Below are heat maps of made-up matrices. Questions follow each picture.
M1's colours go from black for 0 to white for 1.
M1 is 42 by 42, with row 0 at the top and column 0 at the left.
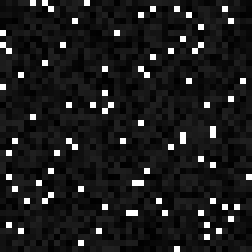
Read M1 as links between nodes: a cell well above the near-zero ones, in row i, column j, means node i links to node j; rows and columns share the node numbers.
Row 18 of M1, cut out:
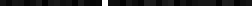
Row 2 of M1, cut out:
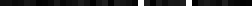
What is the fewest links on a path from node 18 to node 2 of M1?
4
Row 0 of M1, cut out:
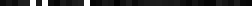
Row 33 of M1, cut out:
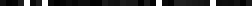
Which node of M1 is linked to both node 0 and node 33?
node 7
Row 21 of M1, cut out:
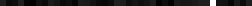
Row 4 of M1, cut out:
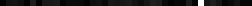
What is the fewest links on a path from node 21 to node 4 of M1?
3
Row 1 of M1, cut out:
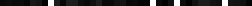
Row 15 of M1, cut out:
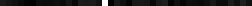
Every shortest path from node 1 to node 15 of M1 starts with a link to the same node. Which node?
node 37
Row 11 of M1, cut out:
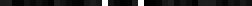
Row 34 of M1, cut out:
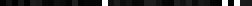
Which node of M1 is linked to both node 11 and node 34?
node 17
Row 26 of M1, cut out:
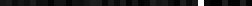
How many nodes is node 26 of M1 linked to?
1
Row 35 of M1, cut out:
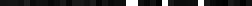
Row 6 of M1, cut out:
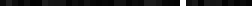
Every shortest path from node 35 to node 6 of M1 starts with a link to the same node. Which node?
node 22
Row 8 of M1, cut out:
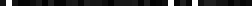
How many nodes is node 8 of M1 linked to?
3
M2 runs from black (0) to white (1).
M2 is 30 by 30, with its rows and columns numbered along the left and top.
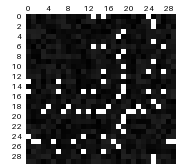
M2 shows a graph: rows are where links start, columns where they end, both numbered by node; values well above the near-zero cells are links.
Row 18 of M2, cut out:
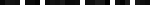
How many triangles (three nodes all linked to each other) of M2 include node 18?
0
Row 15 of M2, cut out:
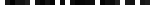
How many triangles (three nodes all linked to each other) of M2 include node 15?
6
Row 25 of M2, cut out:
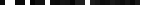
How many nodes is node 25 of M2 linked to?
7
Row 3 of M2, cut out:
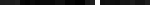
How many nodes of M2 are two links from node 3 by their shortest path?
8
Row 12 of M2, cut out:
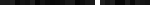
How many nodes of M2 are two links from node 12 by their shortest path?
8
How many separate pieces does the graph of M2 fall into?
3
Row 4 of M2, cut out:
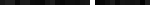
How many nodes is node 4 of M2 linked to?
1
